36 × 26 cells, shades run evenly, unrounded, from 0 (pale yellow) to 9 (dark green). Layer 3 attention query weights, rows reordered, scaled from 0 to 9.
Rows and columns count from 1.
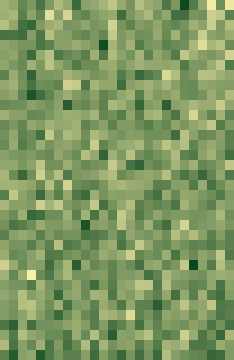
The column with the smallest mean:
15
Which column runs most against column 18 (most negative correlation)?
3
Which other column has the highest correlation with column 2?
8
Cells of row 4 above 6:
4
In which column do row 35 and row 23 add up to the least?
21
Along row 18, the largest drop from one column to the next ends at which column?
5
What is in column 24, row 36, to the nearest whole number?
7
